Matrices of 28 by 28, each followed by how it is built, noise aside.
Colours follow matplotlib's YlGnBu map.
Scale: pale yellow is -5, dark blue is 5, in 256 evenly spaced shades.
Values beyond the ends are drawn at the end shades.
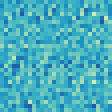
repeating columns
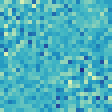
block diagonal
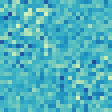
block diagonal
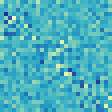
block diagonal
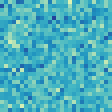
noise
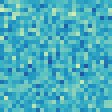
repeating columns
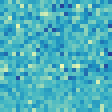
uneven rows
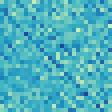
Toeplitz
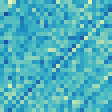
Hankel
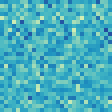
repeating columns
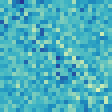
block diagonal
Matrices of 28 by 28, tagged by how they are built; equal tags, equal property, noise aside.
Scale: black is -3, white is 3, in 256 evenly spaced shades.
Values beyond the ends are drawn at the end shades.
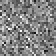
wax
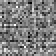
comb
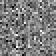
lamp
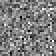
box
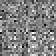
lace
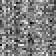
comb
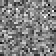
box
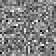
comb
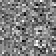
lace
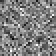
wax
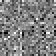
lace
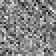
wax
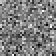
box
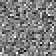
box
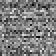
comb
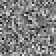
box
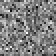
box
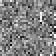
lamp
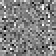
lamp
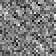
wax
